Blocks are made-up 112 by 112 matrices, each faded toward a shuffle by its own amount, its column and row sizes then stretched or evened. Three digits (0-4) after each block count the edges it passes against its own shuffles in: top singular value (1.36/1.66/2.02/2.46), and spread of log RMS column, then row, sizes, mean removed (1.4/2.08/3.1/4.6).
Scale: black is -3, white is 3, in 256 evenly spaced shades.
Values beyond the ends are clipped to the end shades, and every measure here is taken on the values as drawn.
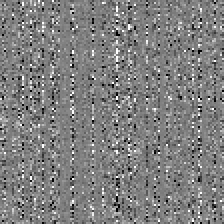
1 4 1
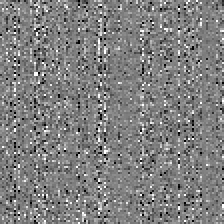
2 4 1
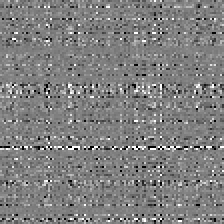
4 2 4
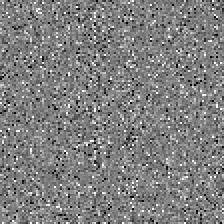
2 2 0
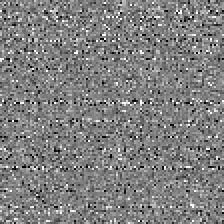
2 1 3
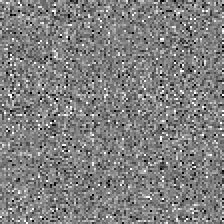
2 2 1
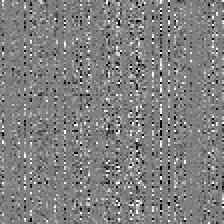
3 4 1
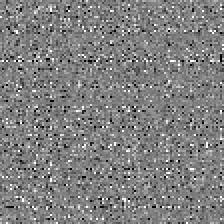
0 2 3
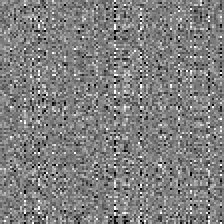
4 3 1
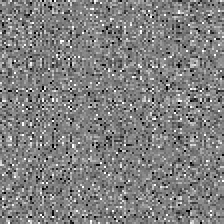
4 1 1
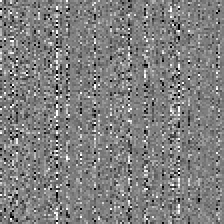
2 4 0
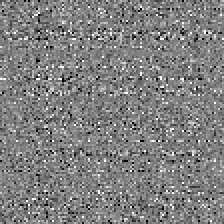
1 2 3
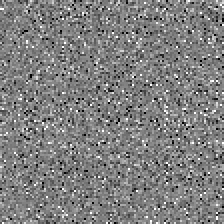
2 1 1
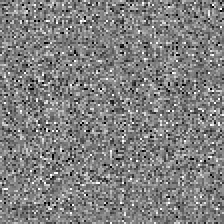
1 1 2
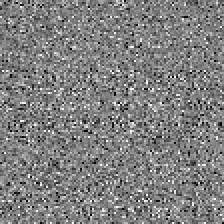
3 0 2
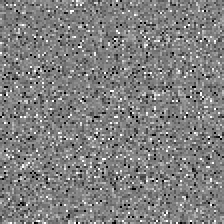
0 0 2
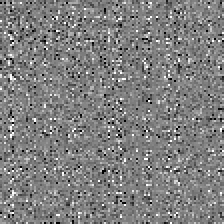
0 3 2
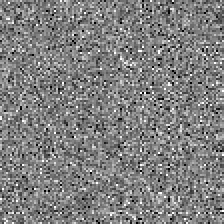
3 1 1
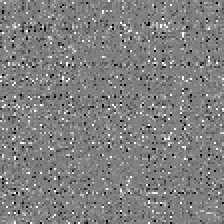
2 2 2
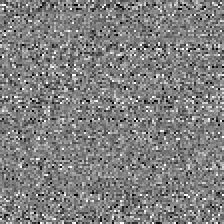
1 0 3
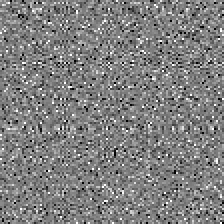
4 0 1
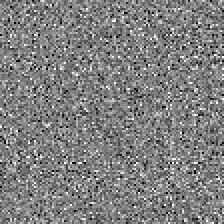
3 1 1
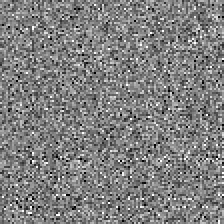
2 1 1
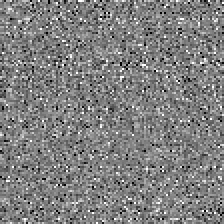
2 0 2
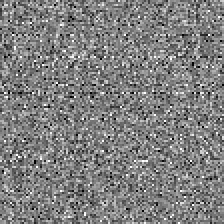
3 0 2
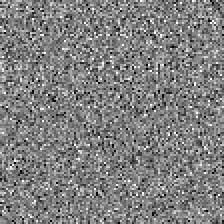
3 0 1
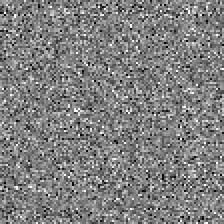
1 0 1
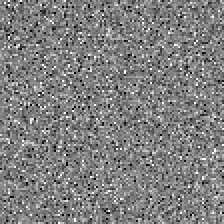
0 1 0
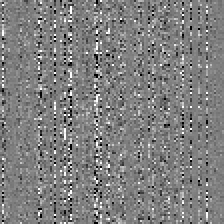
1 4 0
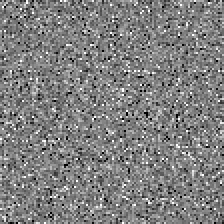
0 0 1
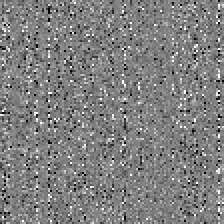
2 3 0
